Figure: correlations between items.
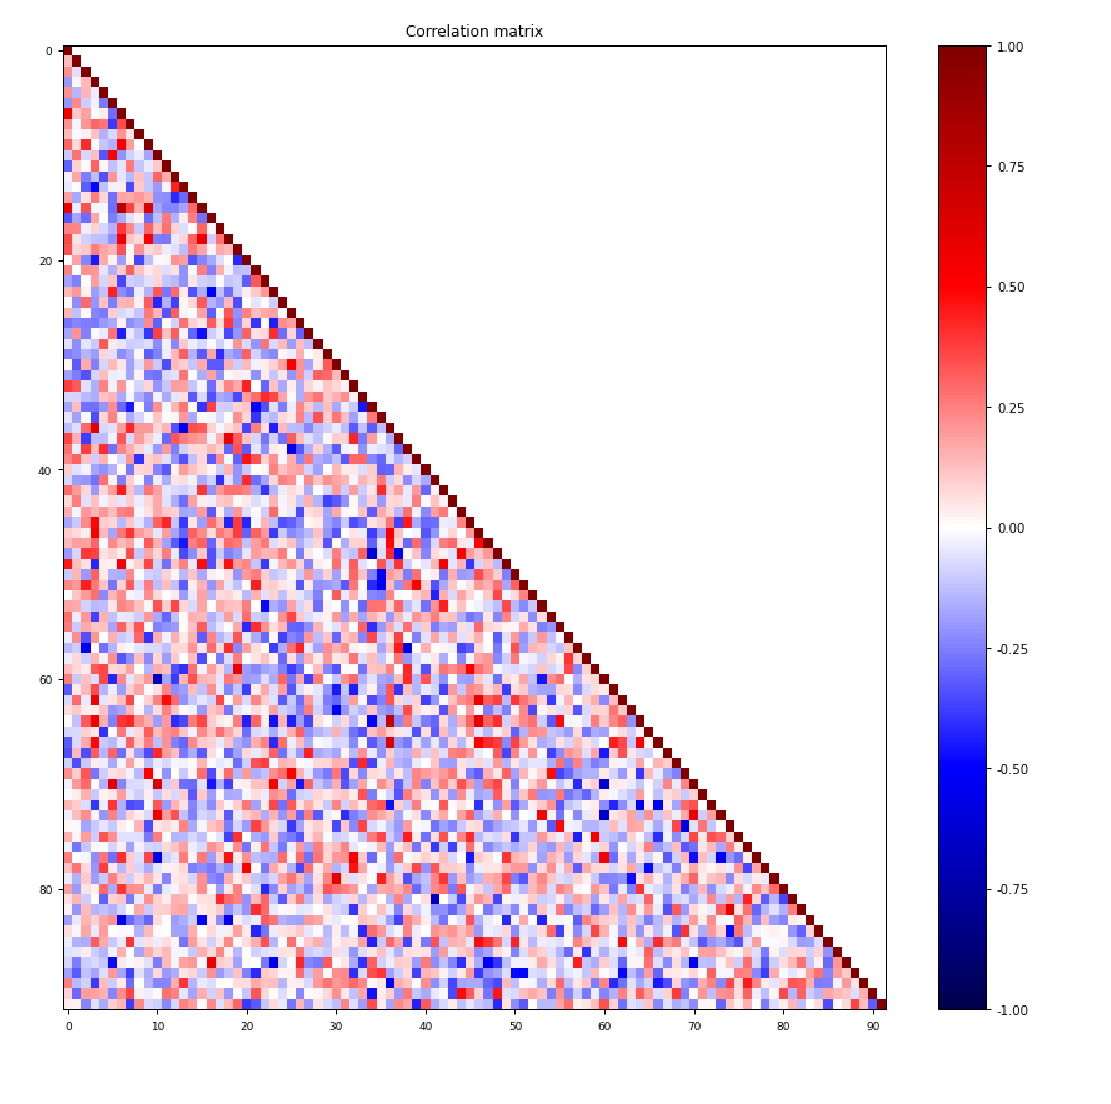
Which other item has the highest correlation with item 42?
49
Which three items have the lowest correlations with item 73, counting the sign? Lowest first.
60, 77, 31
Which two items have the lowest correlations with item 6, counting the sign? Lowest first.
83, 27
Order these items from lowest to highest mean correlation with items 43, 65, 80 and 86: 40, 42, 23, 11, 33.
33, 23, 40, 11, 42
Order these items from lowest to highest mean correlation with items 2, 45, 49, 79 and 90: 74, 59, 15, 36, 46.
74, 46, 59, 36, 15
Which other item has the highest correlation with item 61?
66
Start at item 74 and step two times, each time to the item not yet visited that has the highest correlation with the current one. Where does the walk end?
21
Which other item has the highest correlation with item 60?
77
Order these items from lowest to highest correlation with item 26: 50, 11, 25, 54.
50, 11, 54, 25
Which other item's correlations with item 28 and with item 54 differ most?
69
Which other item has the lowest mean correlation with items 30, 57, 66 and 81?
38
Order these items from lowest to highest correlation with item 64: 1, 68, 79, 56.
1, 56, 79, 68
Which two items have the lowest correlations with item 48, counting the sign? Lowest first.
34, 37
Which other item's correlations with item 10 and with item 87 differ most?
70
